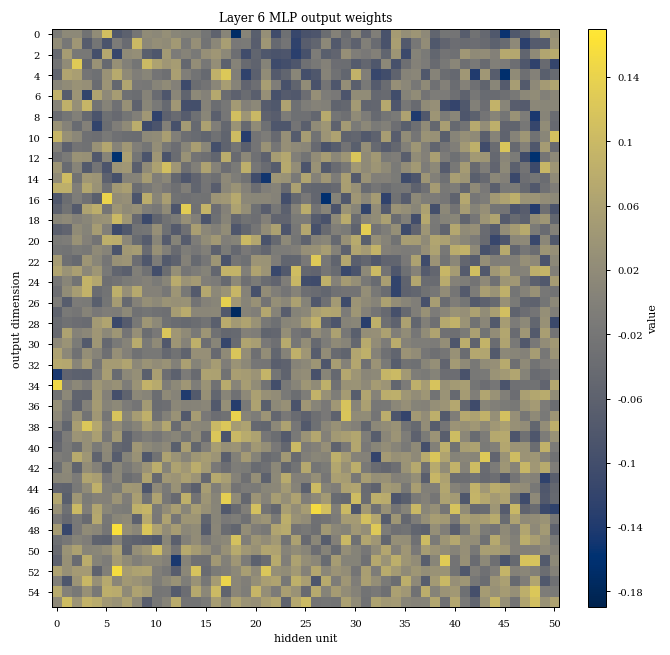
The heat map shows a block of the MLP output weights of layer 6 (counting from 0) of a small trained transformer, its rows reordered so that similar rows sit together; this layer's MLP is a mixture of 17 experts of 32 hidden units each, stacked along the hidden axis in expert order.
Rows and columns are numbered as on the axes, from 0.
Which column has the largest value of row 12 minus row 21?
43
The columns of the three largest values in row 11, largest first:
45, 42, 5
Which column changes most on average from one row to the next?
6
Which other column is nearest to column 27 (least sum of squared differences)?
8
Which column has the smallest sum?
22
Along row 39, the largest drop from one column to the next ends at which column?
17
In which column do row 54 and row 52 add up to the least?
12
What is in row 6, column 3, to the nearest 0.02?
-0.12
